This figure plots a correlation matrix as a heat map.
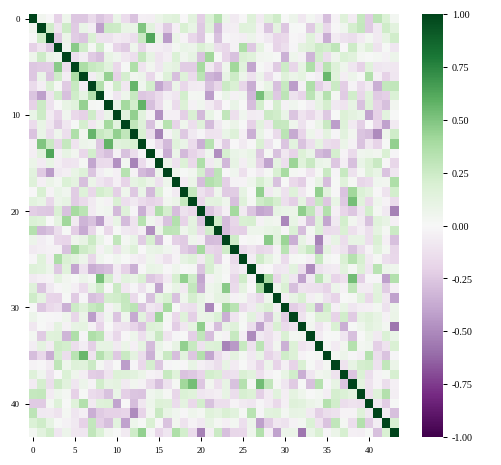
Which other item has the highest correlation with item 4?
21
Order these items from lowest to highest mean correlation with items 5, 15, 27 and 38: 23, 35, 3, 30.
23, 30, 35, 3
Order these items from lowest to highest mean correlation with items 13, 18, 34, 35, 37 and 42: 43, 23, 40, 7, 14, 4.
23, 14, 7, 40, 4, 43
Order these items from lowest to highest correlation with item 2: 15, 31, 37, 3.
3, 37, 31, 15
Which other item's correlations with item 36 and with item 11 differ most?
42
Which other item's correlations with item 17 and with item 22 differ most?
14
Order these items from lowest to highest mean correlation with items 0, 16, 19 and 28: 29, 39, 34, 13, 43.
13, 43, 34, 39, 29
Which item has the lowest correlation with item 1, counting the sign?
8
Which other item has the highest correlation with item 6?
35
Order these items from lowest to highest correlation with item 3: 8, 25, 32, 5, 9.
9, 32, 8, 25, 5
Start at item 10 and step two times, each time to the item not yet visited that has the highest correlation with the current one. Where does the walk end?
7
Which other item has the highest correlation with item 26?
41
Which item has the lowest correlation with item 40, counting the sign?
10
